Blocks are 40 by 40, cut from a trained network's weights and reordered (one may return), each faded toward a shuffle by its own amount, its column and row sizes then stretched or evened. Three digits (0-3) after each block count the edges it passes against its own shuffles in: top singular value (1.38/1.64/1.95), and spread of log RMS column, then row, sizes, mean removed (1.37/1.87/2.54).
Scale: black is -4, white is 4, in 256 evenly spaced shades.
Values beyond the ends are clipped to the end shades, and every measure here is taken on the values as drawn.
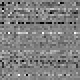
2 1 3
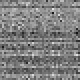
3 2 0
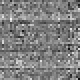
2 2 0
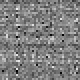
1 2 0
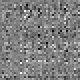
0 3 2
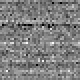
2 0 2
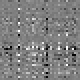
2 2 3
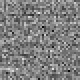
0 0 0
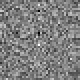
2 0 0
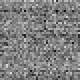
1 1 1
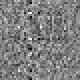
2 1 0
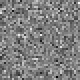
1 1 0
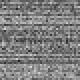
3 1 0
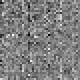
1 2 1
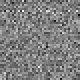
2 0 1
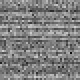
3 0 1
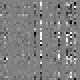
1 3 2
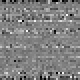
1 0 3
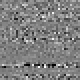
0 1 3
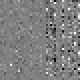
1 3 0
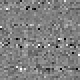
0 0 2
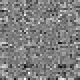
2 1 2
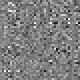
1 2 2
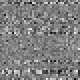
3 0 3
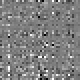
0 3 3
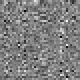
2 2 1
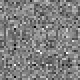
2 0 0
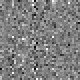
1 2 0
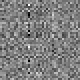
3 1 1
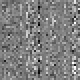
1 3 0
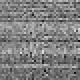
3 2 0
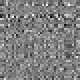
3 0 3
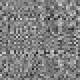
3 0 2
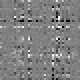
2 3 2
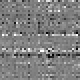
2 2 3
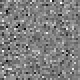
0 1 0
